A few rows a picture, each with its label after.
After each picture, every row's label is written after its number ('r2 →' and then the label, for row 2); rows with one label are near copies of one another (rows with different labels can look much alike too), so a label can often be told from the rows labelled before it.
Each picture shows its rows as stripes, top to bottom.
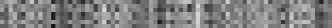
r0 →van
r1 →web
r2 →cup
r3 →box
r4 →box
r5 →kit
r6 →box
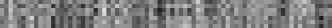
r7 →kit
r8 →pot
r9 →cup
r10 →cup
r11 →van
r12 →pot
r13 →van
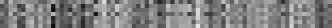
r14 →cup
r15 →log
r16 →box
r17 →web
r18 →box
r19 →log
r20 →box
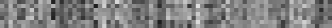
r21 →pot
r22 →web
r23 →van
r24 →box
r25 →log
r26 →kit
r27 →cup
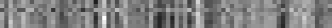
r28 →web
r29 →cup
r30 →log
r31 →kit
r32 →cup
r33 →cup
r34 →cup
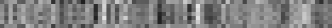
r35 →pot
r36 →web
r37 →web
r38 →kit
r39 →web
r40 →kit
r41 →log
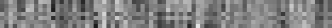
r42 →pot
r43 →log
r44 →log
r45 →cup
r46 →pot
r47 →cup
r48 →web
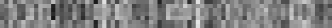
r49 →web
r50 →pot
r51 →box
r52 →box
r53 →log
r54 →web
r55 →web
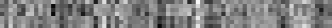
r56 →web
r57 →box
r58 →van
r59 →log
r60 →kit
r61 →cup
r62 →kit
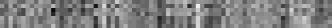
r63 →pot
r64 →web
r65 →box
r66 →log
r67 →kit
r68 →kit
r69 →web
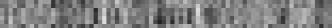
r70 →pot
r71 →box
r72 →web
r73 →web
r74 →cup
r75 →cup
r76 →van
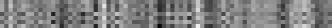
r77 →kit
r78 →cup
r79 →kit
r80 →log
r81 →cup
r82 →pot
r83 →kit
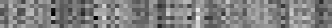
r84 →van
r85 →cup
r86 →box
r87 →log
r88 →web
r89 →box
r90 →kit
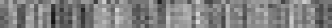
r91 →kit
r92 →van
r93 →pot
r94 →box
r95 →log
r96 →box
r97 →log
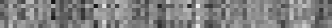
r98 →log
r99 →web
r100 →van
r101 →log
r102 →box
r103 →cup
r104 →kit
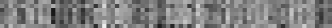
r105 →pot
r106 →web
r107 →log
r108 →box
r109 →van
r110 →pot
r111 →cup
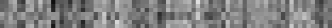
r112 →box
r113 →box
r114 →log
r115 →kit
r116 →kit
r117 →pot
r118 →log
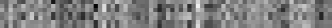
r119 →box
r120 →web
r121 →cup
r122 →van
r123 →van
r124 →web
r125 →web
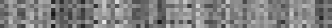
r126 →pot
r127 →web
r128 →pot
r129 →box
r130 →van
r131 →cup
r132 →log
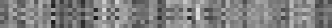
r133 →pot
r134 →box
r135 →web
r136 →box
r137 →web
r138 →log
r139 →pot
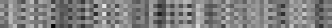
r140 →van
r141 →cup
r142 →van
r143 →cup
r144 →van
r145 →cup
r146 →box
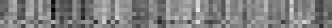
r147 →box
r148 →box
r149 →box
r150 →log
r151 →pot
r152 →kit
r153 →van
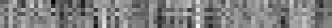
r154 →box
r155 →van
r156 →web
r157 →pot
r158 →kit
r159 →cup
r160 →web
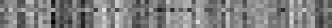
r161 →log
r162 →pot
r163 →cup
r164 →log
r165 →pot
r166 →box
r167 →pot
